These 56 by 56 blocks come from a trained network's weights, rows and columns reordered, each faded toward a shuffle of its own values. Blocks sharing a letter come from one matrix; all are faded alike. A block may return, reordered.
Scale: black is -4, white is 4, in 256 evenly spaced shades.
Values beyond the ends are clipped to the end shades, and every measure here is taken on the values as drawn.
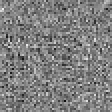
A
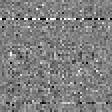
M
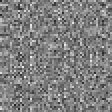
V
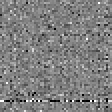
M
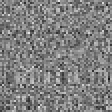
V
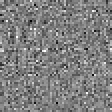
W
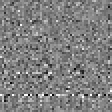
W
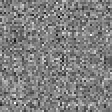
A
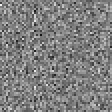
A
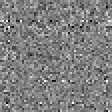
M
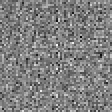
A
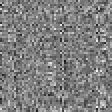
V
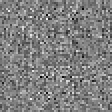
A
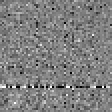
M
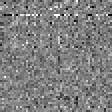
W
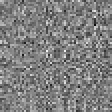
V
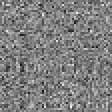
A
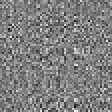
V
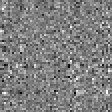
W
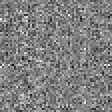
A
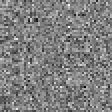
A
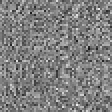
V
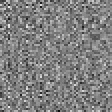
V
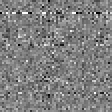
W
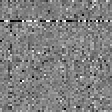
M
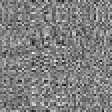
V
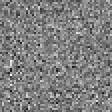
A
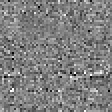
M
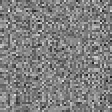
V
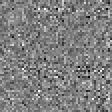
W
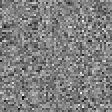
A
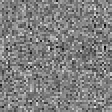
A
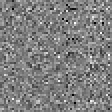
W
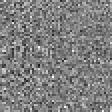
V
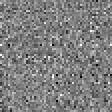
W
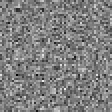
A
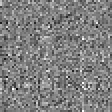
A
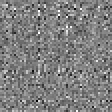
M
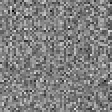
V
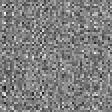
V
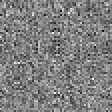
A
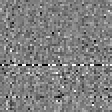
M
